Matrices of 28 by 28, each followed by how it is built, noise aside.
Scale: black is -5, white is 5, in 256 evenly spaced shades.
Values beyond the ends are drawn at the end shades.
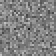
noise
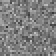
noise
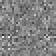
low rank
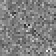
banded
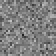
noise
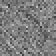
Toeplitz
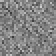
Toeplitz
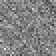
Toeplitz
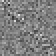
banded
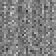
blocks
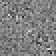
banded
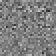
low rank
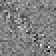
banded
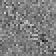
banded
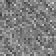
Toeplitz
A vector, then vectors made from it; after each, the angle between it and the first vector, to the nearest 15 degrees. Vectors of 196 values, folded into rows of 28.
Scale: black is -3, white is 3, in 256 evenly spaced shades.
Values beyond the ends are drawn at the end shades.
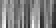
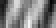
105 degrees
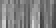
15 degrees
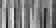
45 degrees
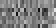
105 degrees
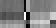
90 degrees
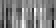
90 degrees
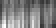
45 degrees
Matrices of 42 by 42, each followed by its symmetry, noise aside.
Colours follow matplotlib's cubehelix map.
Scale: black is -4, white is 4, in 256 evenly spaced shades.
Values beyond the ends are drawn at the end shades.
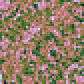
symmetric.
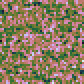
same after a half turn.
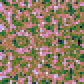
mirrored top to bottom.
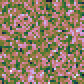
symmetric.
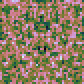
mirrored left to right.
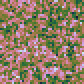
antisymmetric.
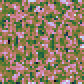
mirrored top to bottom.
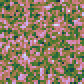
symmetric.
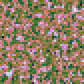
same after a half turn.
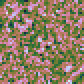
symmetric.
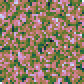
symmetric.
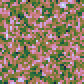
same after a half turn.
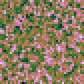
symmetric.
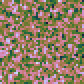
antisymmetric.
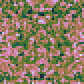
mirrored left to right.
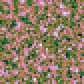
antisymmetric.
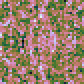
mirrored top to bottom.
